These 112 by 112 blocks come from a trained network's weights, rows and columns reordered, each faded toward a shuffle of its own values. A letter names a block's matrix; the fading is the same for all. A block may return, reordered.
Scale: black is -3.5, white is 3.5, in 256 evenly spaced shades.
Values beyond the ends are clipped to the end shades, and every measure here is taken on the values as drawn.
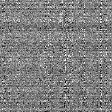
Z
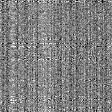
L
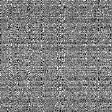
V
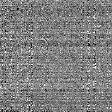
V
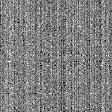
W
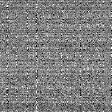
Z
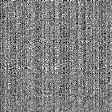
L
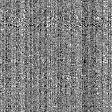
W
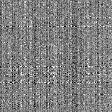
L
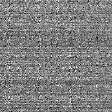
V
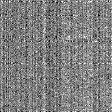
W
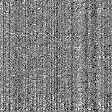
W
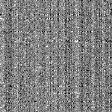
W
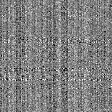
W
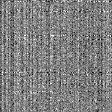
W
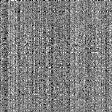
W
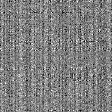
W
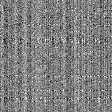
L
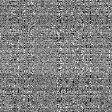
Z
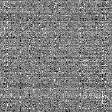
V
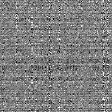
Z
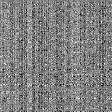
L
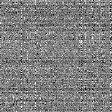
Z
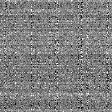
Z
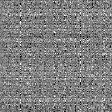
Z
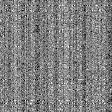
W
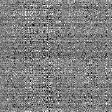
Z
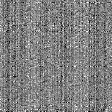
W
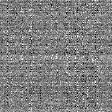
V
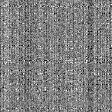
W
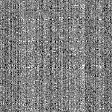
W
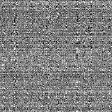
V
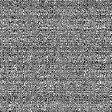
V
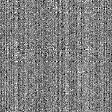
W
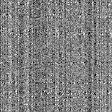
W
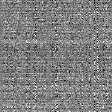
Z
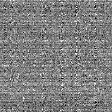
V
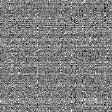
V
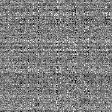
V
